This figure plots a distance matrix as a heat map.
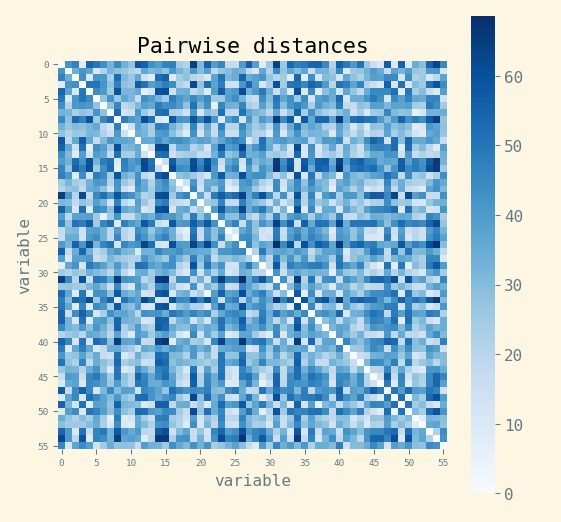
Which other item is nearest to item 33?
21
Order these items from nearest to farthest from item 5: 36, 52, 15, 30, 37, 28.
36, 28, 15, 30, 52, 37
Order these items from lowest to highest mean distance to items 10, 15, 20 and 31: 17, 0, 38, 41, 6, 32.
32, 17, 41, 6, 38, 0
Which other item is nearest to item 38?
43
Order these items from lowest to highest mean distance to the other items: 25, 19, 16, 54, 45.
25, 16, 45, 54, 19
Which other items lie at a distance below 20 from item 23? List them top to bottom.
8, 14, 15, 26, 34
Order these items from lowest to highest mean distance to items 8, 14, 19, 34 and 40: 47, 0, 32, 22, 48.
47, 32, 22, 48, 0
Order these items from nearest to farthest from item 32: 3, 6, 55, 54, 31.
3, 6, 55, 54, 31
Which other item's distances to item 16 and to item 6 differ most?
40
